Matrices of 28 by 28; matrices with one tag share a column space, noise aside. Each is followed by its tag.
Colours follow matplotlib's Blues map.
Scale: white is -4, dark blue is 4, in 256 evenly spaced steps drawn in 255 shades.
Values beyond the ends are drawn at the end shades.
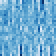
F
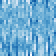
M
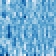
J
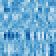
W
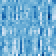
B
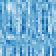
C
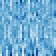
J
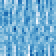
F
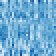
J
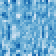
J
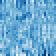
J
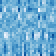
W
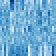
F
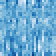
M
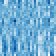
M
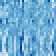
M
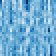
F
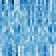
F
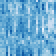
C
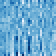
M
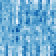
F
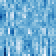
B
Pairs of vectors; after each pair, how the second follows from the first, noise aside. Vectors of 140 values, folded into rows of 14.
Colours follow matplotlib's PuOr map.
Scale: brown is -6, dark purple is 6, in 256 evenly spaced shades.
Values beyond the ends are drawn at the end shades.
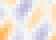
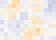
reversed, negated, shrunk.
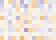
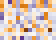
negated, scaled up.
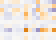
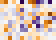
wrapped around, negated, scaled up.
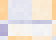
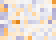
sign-scrambled.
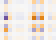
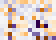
wrapped around, negated, scaled up.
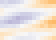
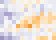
reversed, negated.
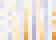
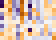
reversed, negated, scaled up.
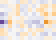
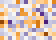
negated, scaled up.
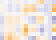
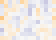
reversed, negated, shrunk.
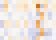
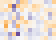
reversed, negated.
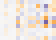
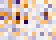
wrapped around, scaled up.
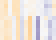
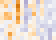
reversed, negated.
